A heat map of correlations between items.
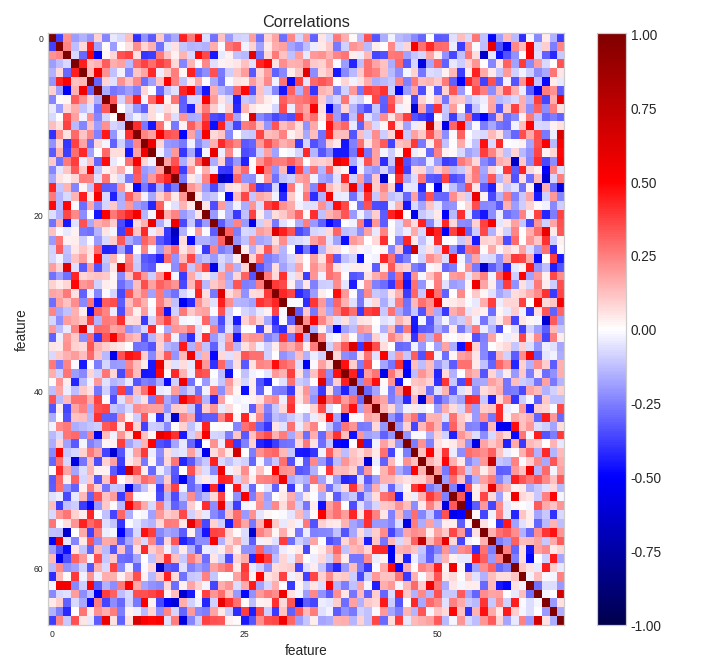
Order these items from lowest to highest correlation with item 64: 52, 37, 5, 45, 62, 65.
5, 45, 65, 62, 37, 52
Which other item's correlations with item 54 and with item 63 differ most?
17
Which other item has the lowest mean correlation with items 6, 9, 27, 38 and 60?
40
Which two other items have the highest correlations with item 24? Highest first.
47, 51
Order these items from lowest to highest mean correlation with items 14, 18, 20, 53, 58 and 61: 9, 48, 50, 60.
60, 48, 50, 9
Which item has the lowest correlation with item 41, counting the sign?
48
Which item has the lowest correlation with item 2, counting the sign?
56
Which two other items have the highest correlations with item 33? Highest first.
4, 13
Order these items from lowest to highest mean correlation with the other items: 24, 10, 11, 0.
0, 24, 10, 11
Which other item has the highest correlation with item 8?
34
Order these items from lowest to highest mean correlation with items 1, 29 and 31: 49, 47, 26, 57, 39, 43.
43, 26, 57, 39, 47, 49
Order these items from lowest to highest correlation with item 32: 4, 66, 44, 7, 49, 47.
47, 49, 66, 44, 4, 7
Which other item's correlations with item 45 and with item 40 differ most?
46
